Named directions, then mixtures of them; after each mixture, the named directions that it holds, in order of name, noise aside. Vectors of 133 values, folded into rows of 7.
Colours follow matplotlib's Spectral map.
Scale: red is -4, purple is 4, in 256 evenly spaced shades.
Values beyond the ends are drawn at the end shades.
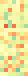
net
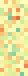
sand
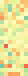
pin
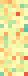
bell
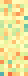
bell, pin.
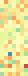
pin, sand.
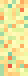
net, pin.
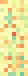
net, sand.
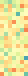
bell.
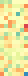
bell, net.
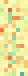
net, sand.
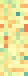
bell.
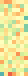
bell, pin.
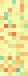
net.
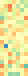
pin.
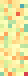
bell.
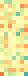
bell.
